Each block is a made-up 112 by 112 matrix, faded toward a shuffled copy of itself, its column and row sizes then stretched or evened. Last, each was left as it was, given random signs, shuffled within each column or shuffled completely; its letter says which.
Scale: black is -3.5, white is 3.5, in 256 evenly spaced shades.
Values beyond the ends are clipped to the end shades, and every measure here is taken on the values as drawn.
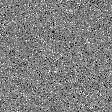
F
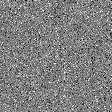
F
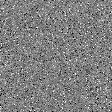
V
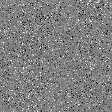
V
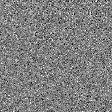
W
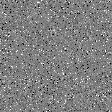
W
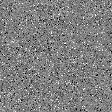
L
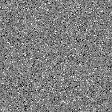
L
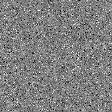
W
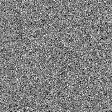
V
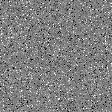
V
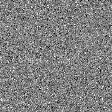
L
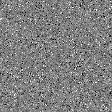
W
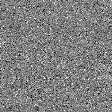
W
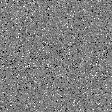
L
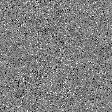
V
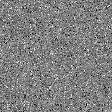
W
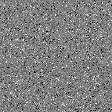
W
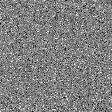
L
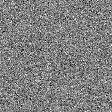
V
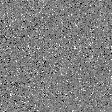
L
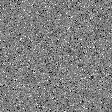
F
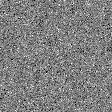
F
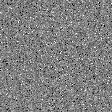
V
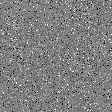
F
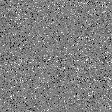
L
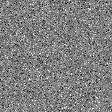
V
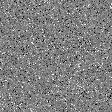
F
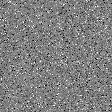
F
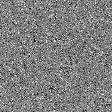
V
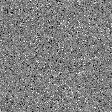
V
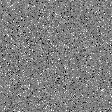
V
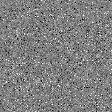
W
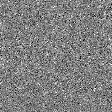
W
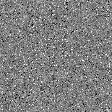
V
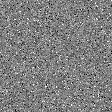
F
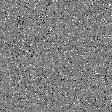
L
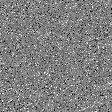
F
